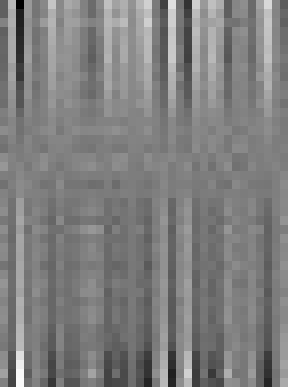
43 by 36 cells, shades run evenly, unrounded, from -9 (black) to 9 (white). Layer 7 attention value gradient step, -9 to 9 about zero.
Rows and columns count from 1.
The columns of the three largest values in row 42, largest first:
3, 24, 21
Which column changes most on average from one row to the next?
1
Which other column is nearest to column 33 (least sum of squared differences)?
10
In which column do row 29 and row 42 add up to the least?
22
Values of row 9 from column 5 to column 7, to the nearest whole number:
0 0 2
